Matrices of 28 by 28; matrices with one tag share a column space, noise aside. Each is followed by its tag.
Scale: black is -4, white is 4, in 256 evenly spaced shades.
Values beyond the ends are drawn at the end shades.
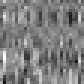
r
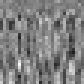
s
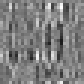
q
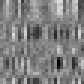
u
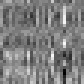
r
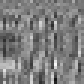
s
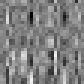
r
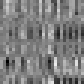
u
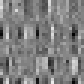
u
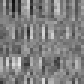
u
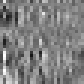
r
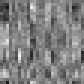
q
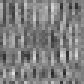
q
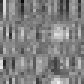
u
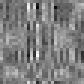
q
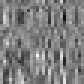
r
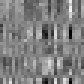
u
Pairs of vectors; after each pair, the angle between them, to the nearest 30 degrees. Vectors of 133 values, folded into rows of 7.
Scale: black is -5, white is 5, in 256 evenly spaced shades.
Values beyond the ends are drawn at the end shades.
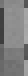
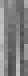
120 degrees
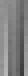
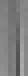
90 degrees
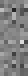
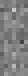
150 degrees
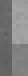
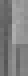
30 degrees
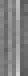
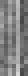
30 degrees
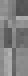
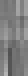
120 degrees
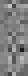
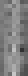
60 degrees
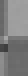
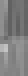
150 degrees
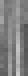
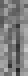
150 degrees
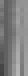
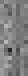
120 degrees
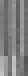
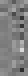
90 degrees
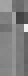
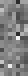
60 degrees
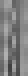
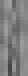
30 degrees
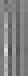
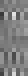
90 degrees
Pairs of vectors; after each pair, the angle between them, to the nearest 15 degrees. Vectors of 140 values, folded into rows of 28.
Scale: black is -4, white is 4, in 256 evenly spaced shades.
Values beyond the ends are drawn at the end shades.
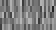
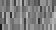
45 degrees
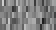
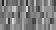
135 degrees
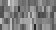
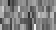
165 degrees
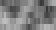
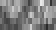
150 degrees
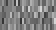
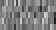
150 degrees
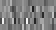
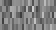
135 degrees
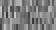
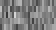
30 degrees
